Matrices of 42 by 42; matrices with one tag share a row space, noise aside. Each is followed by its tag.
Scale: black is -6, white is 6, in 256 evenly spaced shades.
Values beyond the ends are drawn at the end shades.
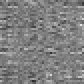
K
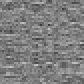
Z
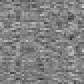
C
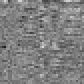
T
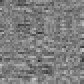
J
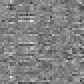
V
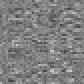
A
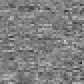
V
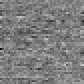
J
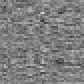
T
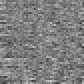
K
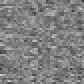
K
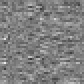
T
